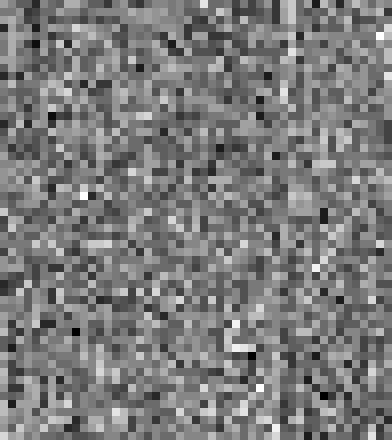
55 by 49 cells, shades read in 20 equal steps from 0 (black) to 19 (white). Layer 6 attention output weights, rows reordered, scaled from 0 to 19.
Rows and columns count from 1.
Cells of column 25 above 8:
29
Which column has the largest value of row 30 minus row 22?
27
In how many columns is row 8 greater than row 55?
22
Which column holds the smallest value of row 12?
23
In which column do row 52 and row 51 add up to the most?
31
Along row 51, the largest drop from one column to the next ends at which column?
2
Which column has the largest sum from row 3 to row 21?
37
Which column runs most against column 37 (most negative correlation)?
35
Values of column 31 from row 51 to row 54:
16 17 7 8
